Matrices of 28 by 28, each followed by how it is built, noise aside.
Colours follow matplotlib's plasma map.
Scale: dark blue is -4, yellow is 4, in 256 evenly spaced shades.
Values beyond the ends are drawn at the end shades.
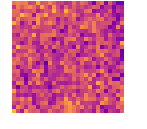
smooth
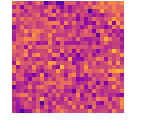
smooth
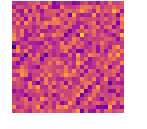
Hankel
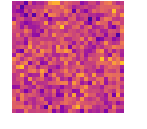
smooth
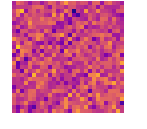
Hankel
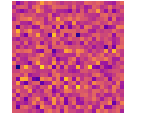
low rank
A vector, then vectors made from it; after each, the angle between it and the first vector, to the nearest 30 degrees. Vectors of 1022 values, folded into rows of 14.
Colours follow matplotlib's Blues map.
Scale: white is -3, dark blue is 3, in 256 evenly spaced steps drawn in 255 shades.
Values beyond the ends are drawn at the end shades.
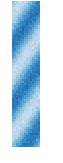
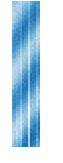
30 degrees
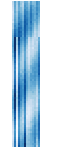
60 degrees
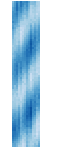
150 degrees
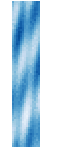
30 degrees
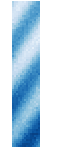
30 degrees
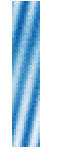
90 degrees
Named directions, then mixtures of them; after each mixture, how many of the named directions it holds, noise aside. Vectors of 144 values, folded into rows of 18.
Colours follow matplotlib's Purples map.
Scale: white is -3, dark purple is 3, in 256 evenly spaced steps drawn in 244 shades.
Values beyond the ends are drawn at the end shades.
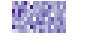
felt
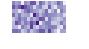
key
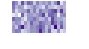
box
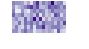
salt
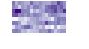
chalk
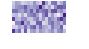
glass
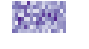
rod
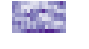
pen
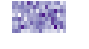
three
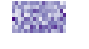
four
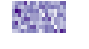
three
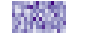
one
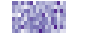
one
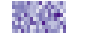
two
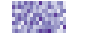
two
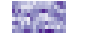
two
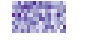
four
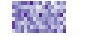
two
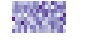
one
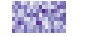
three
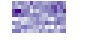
one
